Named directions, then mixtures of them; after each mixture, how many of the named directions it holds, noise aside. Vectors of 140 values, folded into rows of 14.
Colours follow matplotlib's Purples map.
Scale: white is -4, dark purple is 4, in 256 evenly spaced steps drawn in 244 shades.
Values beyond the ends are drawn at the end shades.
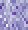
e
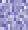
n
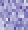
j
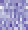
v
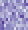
one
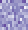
two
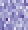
one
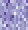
three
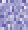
one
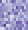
three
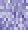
three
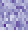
three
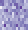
two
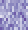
four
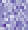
three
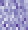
three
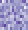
one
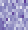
one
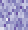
two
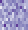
three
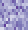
three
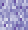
two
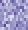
four
